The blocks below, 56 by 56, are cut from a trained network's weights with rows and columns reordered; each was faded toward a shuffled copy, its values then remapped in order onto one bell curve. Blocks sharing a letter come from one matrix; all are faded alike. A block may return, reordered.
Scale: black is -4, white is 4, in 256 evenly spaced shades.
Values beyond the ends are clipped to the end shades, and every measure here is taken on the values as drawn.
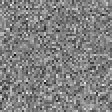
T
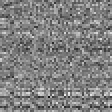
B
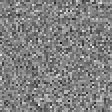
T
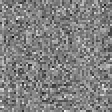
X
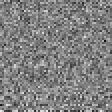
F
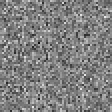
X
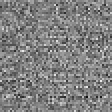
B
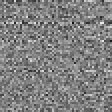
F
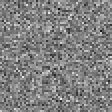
T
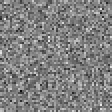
T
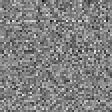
F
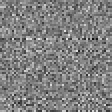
F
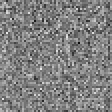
X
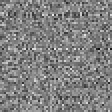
F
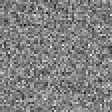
T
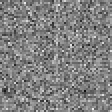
X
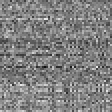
B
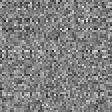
F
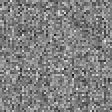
X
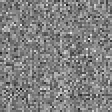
X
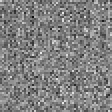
X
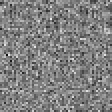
X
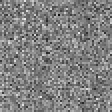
X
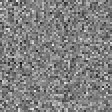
X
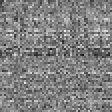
B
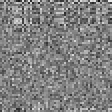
F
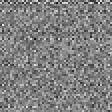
F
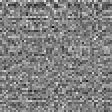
B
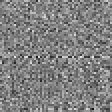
F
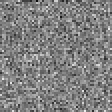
X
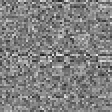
F
